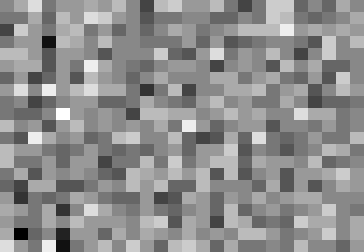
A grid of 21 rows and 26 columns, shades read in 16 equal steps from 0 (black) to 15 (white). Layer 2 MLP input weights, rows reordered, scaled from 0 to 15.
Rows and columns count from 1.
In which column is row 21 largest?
4
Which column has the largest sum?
7
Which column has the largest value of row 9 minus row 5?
22
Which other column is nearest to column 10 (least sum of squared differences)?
26
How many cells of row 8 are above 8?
16
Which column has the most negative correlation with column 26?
15
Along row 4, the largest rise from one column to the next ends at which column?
5
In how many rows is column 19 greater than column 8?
11
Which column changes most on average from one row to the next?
2
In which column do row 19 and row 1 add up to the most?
12
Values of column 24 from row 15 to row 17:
10 8 8
